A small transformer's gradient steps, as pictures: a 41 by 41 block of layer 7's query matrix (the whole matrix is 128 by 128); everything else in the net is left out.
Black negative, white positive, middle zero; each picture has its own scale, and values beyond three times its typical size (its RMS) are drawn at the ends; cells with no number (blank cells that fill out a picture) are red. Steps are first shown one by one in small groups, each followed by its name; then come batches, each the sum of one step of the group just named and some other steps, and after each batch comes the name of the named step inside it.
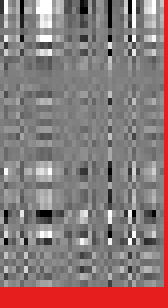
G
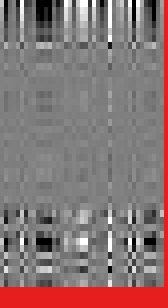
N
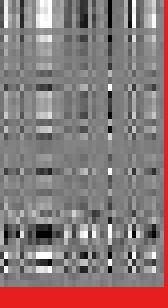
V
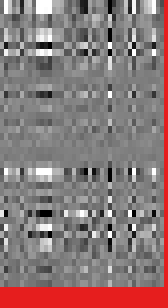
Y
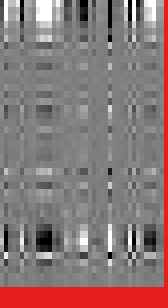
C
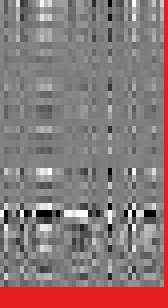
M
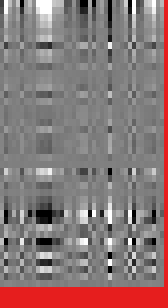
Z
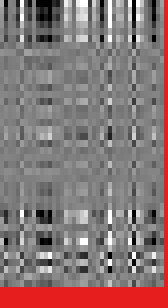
N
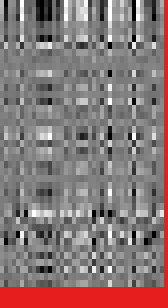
N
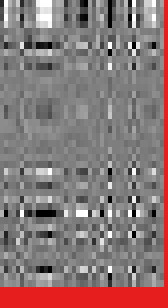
C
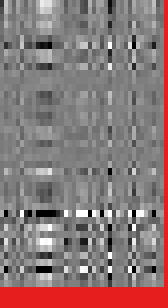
Y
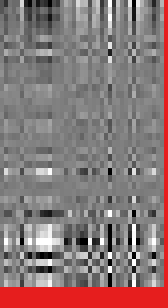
G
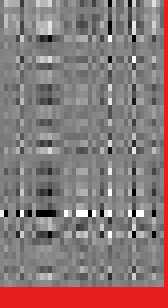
V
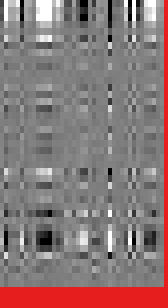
C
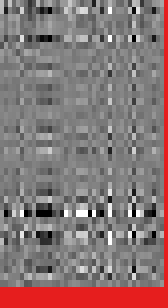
N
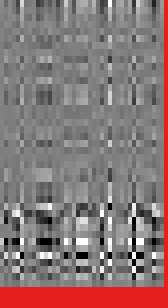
N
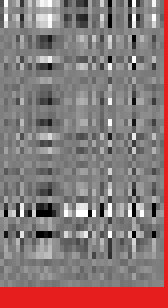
V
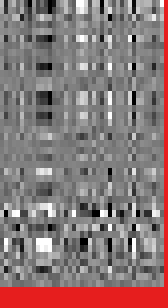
M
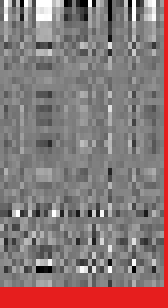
C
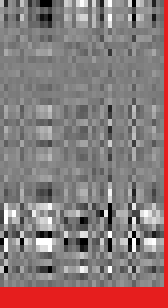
Y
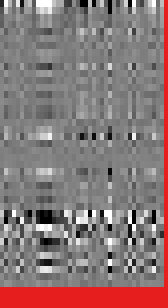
Z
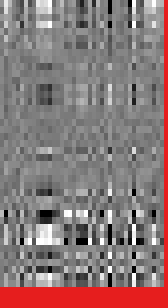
G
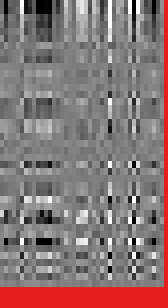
N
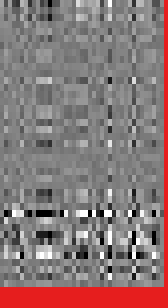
V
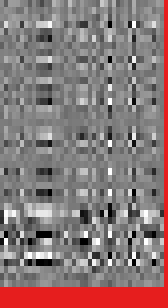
V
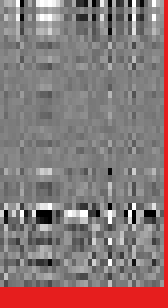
M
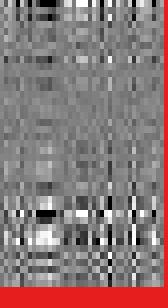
G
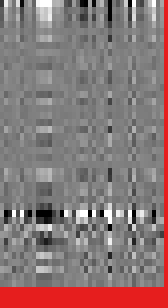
Z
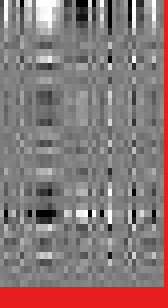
Z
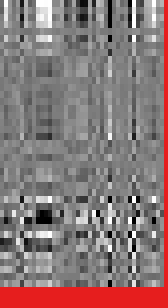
G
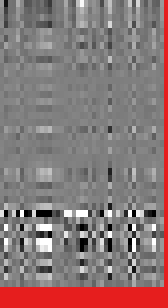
M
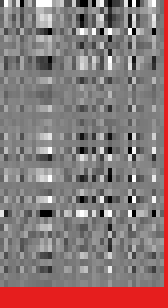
Y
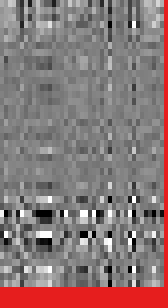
G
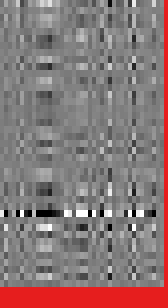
M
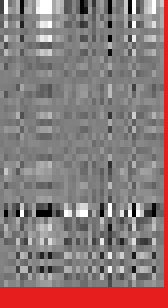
G
